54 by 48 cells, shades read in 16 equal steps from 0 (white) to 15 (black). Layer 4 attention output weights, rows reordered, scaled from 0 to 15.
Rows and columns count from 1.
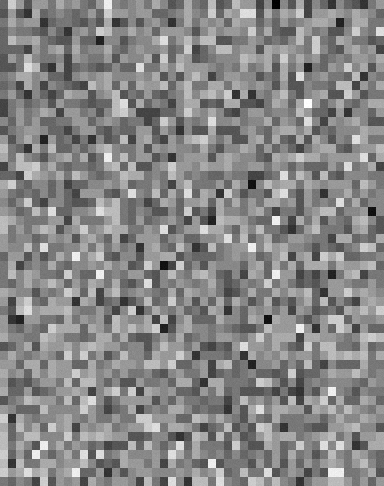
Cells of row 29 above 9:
7
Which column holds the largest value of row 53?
14
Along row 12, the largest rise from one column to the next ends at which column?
17
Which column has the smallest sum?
46
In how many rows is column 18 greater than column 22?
26
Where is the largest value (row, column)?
1, 35
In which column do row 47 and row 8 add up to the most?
2
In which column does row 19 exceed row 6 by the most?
40
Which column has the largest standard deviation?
38
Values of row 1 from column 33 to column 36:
11 7 15 7
